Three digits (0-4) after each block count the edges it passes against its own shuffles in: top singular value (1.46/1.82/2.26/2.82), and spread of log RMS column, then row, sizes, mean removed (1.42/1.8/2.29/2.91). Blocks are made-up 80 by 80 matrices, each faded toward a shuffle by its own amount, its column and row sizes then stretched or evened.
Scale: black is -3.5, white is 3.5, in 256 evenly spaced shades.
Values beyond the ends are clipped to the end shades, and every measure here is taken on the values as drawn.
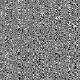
2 4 0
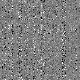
0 4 1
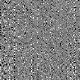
2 4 0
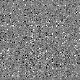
0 2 2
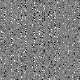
0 4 0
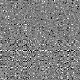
3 1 3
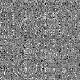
2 2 0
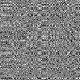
4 0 3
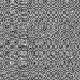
4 0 2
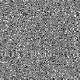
2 1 2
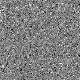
1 0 1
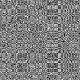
4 2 0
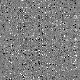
2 2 1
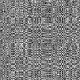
4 4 0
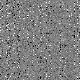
0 3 1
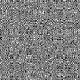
3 0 2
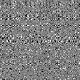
3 1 3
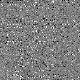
1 2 3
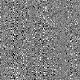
2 4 1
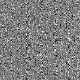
0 4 0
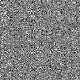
2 1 1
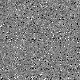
1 1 2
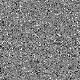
1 1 2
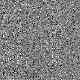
1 3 0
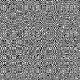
4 2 2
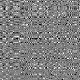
4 0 4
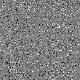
1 1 2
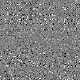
1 2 3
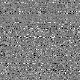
0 0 4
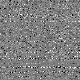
1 0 4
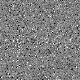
1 1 1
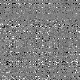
2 2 4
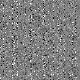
1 4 0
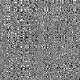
3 3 2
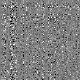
0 4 3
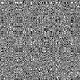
3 2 2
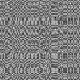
4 0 3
